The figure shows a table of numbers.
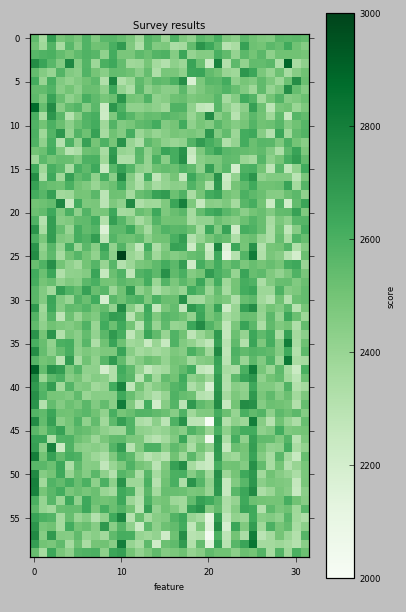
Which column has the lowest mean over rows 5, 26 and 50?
18
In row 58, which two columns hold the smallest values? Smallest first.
20, 14
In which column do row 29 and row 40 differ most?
11
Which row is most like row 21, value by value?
59
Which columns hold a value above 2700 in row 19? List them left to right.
3, 11, 17
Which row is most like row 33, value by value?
54
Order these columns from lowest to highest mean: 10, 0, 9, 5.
5, 9, 10, 0
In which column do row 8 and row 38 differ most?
9
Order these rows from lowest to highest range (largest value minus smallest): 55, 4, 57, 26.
4, 26, 55, 57
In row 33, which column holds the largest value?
19
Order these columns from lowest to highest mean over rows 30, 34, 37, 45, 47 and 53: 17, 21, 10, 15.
15, 17, 10, 21
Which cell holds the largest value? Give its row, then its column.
25, 10
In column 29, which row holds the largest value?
3
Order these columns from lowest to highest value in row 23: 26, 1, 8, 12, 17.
8, 26, 1, 12, 17
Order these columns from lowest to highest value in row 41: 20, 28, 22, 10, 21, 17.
20, 22, 28, 17, 10, 21
